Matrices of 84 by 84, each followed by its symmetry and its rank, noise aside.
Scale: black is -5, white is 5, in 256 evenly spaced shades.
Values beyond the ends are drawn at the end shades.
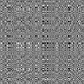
no symmetry, rank three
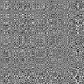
no symmetry, rank five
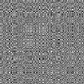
symmetric, rank four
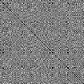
symmetric, rank five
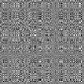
no symmetry, rank four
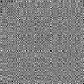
symmetric, rank four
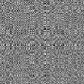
antisymmetric, rank four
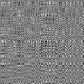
no symmetry, rank three
